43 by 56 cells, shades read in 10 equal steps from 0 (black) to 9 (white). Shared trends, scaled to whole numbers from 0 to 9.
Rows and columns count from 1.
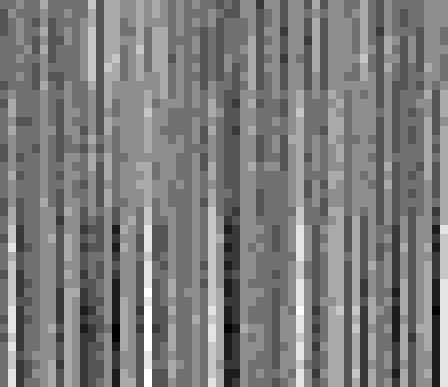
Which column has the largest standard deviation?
15
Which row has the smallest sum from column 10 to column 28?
37
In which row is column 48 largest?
35
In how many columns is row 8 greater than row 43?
23
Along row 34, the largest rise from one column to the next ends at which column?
56
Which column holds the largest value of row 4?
12
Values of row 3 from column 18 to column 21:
6 5 5 5
